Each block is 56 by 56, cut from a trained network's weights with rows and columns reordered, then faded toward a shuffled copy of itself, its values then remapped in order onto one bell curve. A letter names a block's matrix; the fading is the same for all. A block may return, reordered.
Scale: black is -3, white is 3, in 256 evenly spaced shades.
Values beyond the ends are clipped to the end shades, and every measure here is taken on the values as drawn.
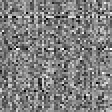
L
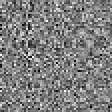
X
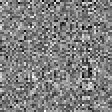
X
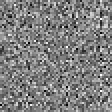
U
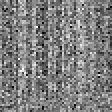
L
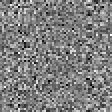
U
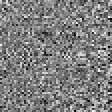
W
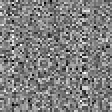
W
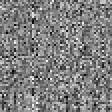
W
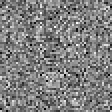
X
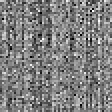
L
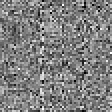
W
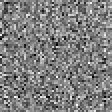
W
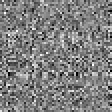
W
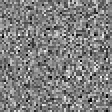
W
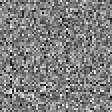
W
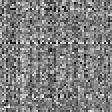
L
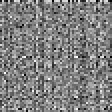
L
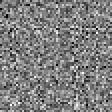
X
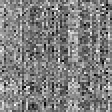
L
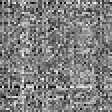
L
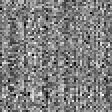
L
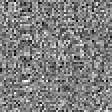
U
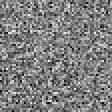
U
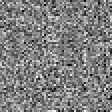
X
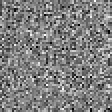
W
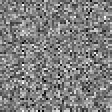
U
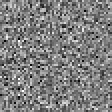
U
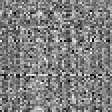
L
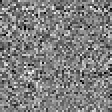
U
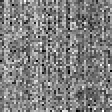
L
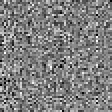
U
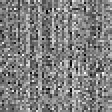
L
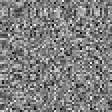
X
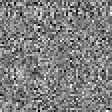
W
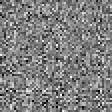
W
